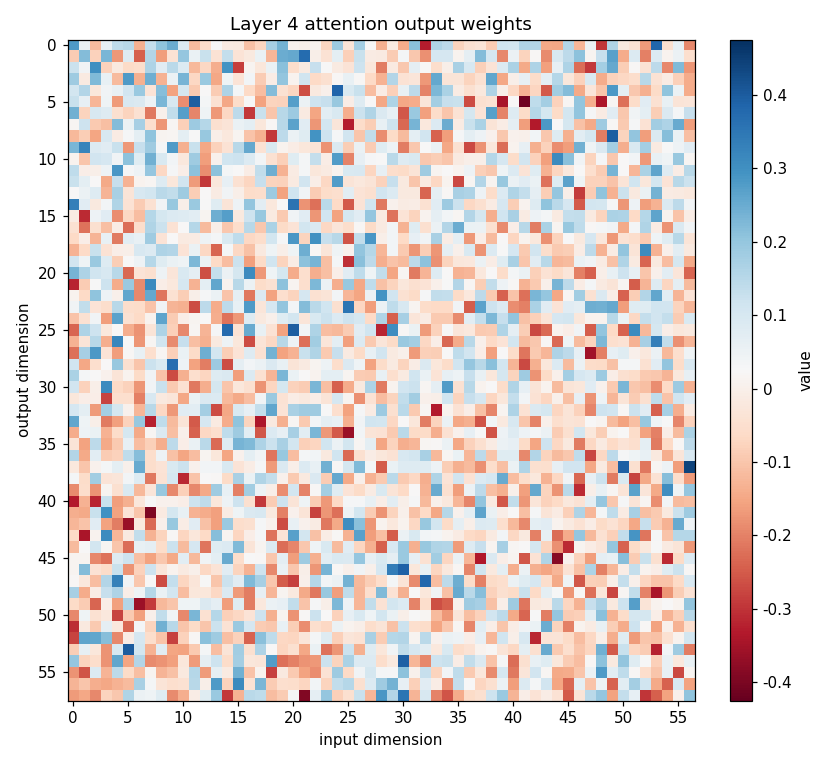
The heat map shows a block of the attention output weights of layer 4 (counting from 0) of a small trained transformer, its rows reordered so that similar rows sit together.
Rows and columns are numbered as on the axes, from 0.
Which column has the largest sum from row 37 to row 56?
30
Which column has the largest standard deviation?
0
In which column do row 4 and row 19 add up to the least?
52
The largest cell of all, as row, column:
37, 56
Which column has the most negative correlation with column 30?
9
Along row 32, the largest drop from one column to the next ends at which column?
13
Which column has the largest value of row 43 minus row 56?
3
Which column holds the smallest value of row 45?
44
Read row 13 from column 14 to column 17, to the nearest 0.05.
0.05 0 -0.05 -0.05
